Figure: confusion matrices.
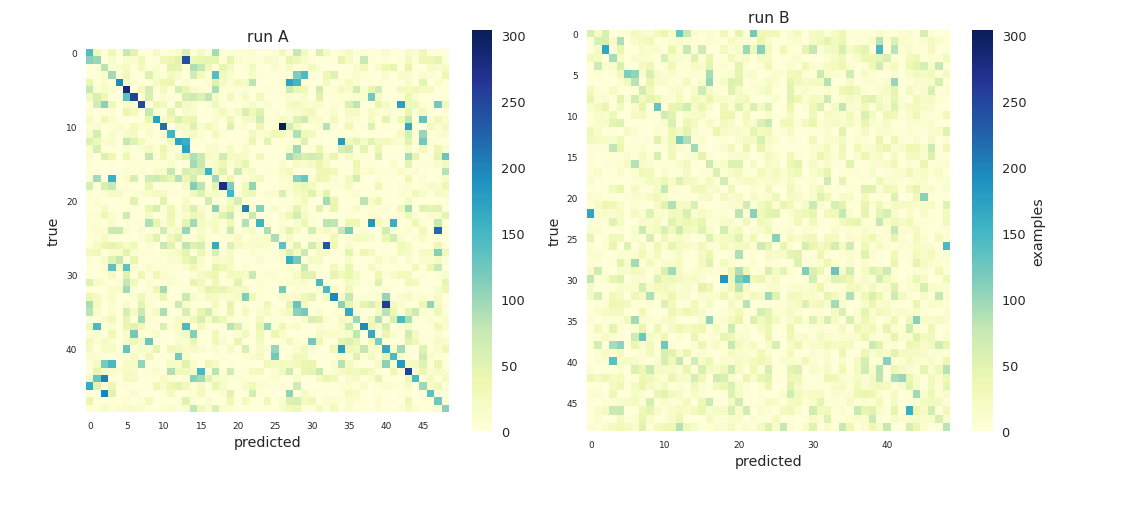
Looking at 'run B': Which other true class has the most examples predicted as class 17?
42
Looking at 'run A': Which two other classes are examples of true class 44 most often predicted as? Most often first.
2, 1
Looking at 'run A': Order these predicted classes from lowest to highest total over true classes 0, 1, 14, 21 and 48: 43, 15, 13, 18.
18, 15, 43, 13
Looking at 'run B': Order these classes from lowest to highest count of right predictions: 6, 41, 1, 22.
41, 1, 6, 22
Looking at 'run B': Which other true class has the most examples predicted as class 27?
44
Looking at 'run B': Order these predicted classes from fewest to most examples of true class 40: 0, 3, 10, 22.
0, 22, 10, 3
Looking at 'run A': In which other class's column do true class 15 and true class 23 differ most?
38
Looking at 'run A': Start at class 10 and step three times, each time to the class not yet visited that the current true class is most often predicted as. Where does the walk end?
5
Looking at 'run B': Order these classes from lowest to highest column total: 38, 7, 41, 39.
38, 7, 39, 41
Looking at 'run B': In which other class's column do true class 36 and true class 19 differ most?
10
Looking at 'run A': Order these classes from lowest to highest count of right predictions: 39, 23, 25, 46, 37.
25, 39, 46, 23, 37
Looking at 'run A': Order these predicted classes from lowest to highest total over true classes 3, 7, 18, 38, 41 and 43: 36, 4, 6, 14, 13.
4, 13, 6, 36, 14
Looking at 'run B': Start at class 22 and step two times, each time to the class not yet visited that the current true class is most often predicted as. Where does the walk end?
12
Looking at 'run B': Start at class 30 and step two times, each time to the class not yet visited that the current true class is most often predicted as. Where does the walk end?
32
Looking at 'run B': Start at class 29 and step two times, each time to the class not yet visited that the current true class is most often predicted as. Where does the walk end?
21
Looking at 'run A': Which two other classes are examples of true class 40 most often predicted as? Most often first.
34, 5
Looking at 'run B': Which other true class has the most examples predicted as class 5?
26
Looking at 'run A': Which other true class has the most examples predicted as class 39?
36
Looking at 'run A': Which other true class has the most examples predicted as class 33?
23
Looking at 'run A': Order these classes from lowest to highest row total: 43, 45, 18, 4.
45, 4, 18, 43
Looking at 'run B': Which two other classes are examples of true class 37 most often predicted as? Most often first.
7, 6
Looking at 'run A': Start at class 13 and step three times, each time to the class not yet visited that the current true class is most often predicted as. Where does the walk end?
47
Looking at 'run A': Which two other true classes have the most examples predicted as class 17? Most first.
26, 3
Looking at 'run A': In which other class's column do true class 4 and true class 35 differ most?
27
